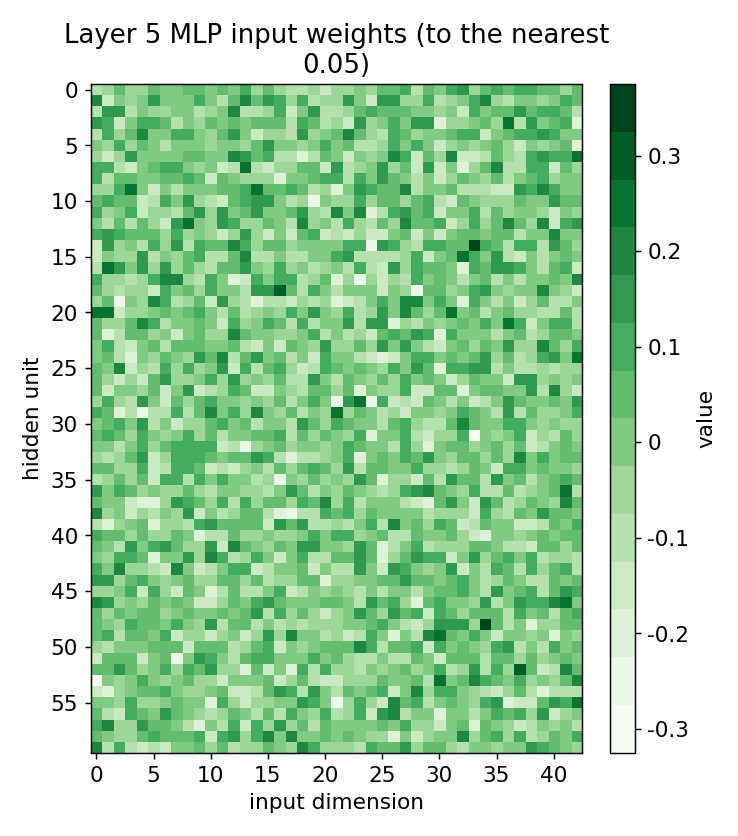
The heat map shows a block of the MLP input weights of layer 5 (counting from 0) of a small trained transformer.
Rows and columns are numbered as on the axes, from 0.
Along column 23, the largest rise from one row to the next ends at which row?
28
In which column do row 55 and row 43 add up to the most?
26
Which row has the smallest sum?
19
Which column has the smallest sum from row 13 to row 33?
24
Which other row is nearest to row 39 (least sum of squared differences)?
47
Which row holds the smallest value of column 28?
18
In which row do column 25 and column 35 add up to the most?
7
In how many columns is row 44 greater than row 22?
19
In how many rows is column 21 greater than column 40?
18
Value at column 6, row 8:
0.05
